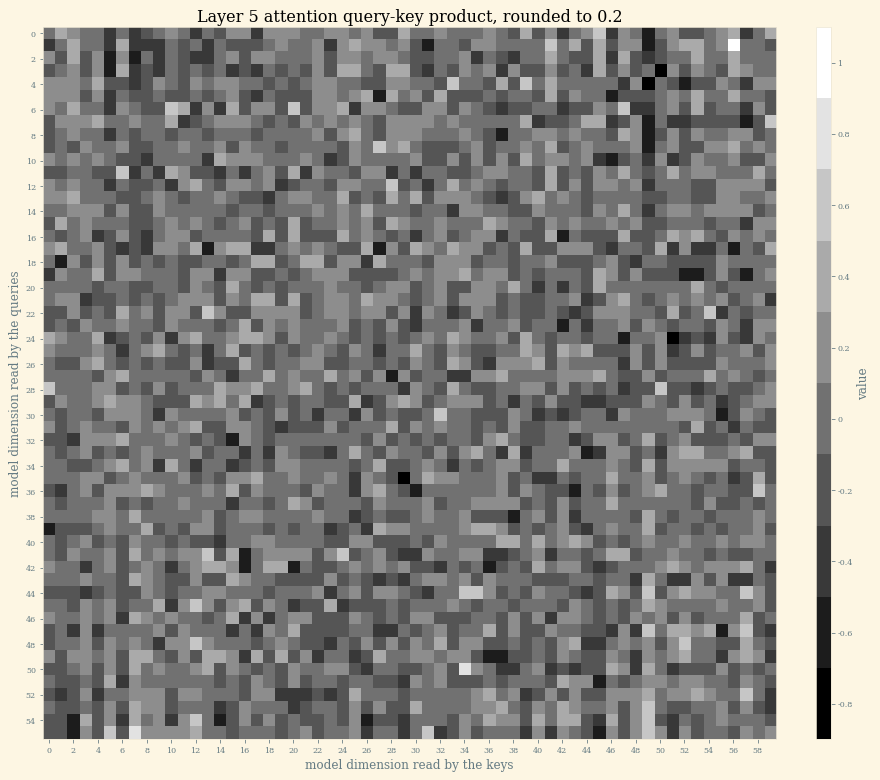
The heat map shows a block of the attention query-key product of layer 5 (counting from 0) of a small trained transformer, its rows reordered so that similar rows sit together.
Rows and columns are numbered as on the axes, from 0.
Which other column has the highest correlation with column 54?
51
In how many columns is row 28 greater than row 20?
23
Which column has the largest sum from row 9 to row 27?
20
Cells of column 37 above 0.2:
5
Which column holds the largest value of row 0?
45
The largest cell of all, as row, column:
1, 56
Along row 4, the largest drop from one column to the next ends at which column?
49
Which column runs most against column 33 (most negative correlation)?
54
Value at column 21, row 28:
0.4
